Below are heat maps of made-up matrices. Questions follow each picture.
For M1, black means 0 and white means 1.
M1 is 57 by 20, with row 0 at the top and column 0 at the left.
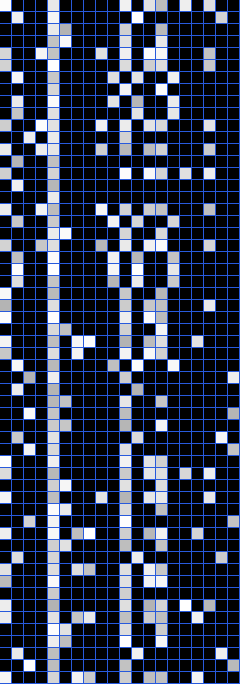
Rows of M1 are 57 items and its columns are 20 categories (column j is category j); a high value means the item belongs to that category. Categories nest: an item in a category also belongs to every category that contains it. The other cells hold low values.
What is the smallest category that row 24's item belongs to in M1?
0
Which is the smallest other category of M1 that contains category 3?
8
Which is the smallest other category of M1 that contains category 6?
12
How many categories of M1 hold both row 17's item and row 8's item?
1
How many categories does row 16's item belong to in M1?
1
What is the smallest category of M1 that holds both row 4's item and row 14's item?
17
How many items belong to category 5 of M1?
11
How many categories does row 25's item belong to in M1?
6
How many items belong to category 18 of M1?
4
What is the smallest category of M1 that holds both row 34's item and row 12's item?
10
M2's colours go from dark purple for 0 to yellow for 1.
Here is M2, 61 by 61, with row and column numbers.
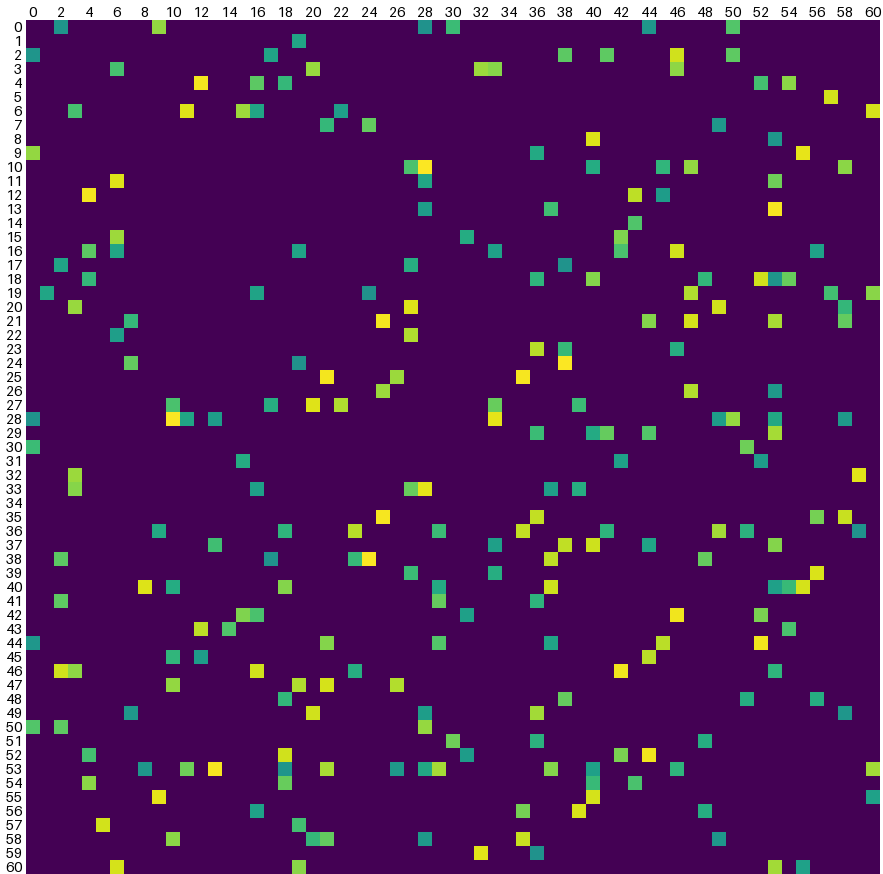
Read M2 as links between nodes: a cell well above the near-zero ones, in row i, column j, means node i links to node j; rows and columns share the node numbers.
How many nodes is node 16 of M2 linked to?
7
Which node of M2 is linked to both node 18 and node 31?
node 52
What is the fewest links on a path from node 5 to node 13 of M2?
5
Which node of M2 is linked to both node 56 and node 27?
node 39
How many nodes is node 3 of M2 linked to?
5
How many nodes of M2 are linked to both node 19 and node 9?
0
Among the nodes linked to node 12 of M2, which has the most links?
node 4
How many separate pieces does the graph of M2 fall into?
2
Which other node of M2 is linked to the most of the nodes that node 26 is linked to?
node 21
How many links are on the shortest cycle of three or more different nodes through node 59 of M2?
6
